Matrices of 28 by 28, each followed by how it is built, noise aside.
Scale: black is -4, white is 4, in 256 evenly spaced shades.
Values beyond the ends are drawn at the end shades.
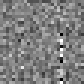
uneven columns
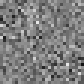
block diagonal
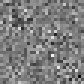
block diagonal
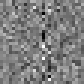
uneven columns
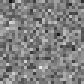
noise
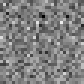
repeating columns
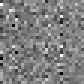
uneven columns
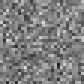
noise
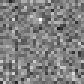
noise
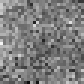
smooth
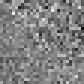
upper triangular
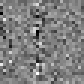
uneven columns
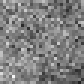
smooth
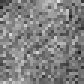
smooth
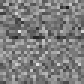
repeating columns
